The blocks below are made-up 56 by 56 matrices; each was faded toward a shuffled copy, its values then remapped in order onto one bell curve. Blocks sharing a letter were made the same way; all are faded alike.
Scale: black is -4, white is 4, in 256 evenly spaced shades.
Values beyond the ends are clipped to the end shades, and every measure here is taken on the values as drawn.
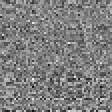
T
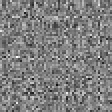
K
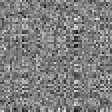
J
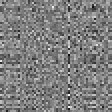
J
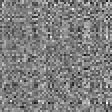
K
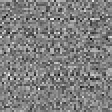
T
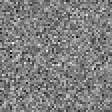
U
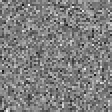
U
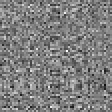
K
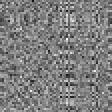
J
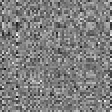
J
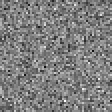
U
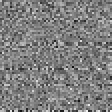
T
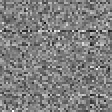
T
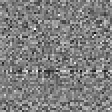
T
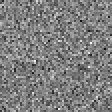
U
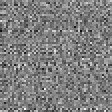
T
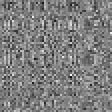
J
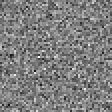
U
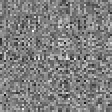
K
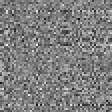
T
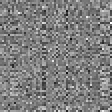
J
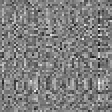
J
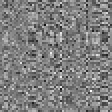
J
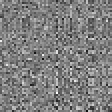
J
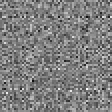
K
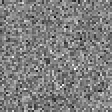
U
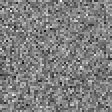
U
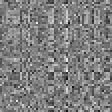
J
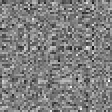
K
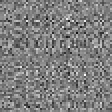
J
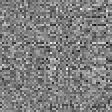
T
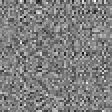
K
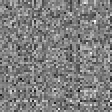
K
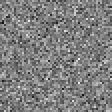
U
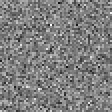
U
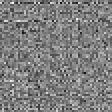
T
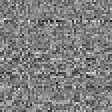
T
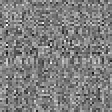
K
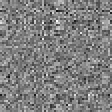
K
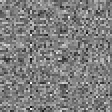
K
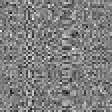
J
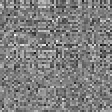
T
